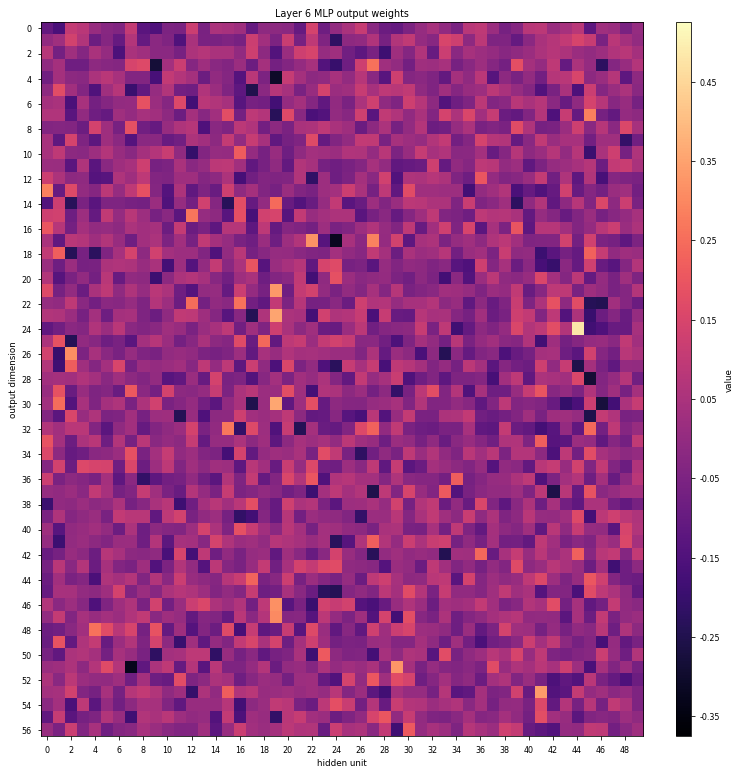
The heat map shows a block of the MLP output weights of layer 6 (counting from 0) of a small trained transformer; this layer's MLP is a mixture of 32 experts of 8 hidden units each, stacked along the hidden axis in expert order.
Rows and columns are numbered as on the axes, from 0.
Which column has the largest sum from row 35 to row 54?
29
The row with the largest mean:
44
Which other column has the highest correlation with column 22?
27
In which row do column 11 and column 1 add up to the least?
31
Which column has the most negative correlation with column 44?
45
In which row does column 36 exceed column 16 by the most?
12
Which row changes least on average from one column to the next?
2
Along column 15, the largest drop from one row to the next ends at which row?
14
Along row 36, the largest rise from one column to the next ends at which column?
34
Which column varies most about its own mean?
19
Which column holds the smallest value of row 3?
9
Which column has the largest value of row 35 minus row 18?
4
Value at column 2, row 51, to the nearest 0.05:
0.05
